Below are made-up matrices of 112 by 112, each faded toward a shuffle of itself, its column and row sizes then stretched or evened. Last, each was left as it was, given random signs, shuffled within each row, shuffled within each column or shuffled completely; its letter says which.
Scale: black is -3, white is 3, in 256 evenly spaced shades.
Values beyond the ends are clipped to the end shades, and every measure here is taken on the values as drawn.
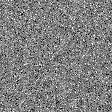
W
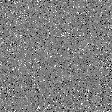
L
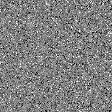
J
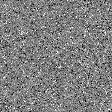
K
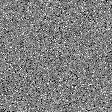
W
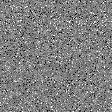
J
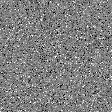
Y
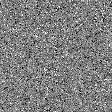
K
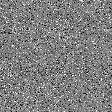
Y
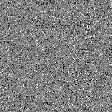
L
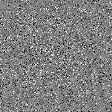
L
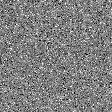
W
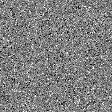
K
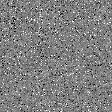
J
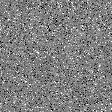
Y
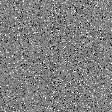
K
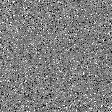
Y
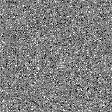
L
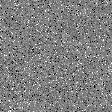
K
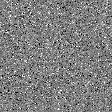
Y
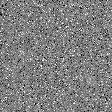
K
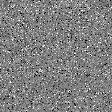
L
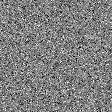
W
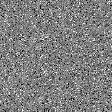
L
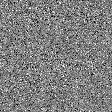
Y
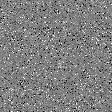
Y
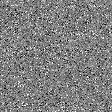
Y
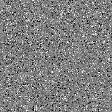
L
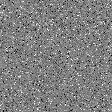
W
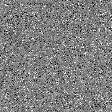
J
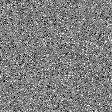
Y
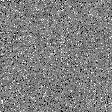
K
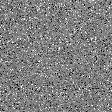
Y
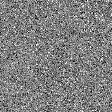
K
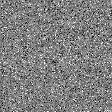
J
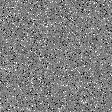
W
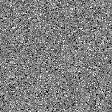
L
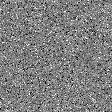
W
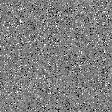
L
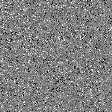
J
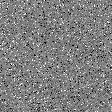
W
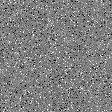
W
